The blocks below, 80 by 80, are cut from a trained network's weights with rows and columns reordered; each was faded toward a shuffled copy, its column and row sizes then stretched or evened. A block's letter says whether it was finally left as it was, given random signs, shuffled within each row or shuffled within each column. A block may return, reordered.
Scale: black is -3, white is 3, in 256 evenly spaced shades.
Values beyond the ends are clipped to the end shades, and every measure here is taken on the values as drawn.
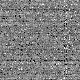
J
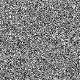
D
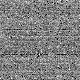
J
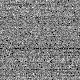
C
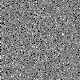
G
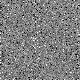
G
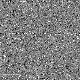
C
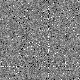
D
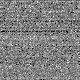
C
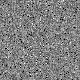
G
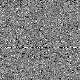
D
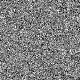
C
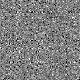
J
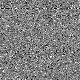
C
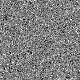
C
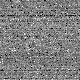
C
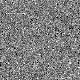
D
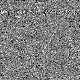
D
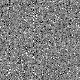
G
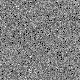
G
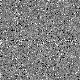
D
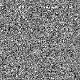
J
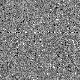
D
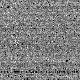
J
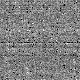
J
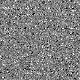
D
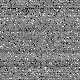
C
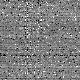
J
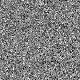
G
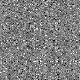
J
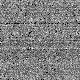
C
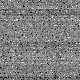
C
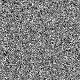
G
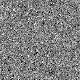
G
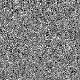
J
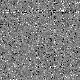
D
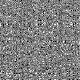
J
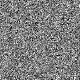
D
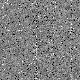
G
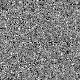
C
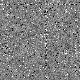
D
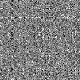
J
